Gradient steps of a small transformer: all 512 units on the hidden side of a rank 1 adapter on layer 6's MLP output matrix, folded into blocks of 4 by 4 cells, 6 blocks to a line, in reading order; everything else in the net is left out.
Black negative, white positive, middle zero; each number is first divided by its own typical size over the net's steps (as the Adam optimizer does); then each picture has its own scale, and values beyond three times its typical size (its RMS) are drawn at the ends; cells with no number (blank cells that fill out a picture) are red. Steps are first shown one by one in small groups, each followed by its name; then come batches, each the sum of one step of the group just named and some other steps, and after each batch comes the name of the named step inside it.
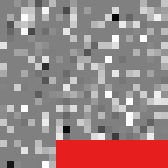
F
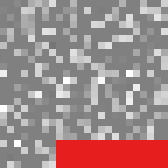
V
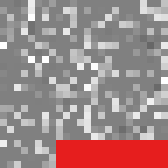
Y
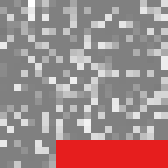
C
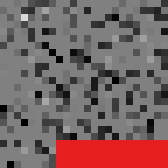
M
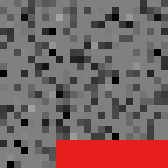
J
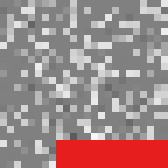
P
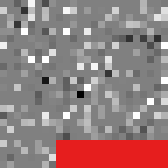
Y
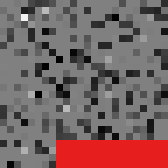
M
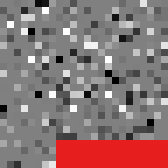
M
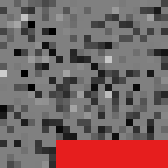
M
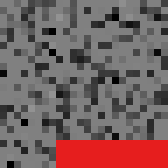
J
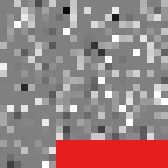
F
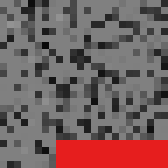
M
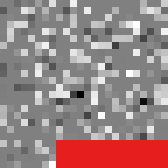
P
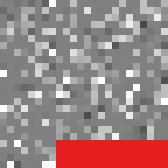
V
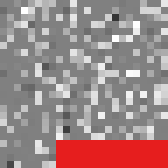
P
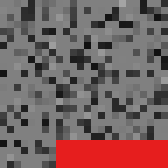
J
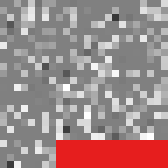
F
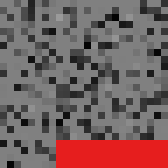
J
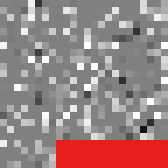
Y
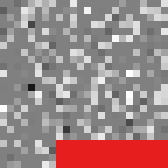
V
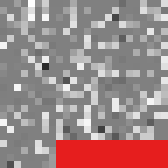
C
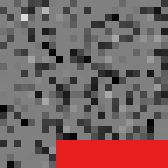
M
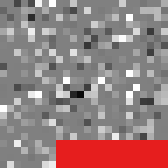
V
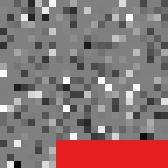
V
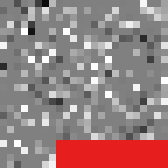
Y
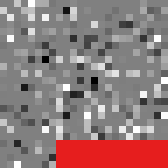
C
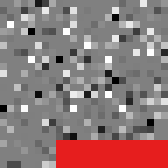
M
